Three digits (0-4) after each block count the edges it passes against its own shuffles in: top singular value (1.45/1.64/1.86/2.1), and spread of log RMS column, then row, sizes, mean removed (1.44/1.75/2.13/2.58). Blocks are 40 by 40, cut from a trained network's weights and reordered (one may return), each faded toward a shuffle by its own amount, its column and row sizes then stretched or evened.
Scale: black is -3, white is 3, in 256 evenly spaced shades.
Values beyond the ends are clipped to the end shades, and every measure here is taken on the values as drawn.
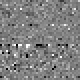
1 0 3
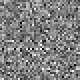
2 0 1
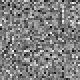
2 1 0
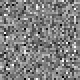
0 2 0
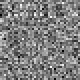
3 0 0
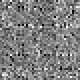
1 0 2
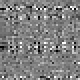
2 0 4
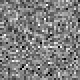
0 0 0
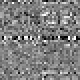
4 0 4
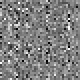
0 4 1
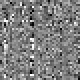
1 4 0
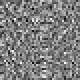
2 1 0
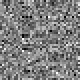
3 0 0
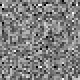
2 1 0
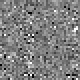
1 3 0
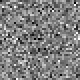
0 0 0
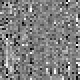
0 4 0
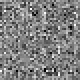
1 2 1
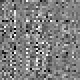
2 4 2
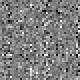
0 3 0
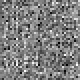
1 1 0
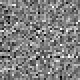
1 2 1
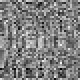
4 2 0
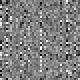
3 4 0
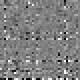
3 2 3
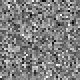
0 0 0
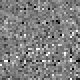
1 1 2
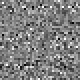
0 1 2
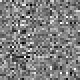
2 2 2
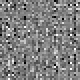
2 3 1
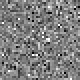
1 2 0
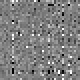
1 3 2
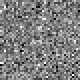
0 0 0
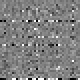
4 2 3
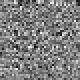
2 0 2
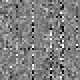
2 4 0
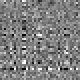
4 3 3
